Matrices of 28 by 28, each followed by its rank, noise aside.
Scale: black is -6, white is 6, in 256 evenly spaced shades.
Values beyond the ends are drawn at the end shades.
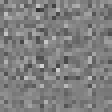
four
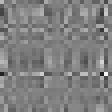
two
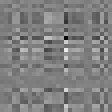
one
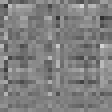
two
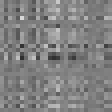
two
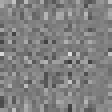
four
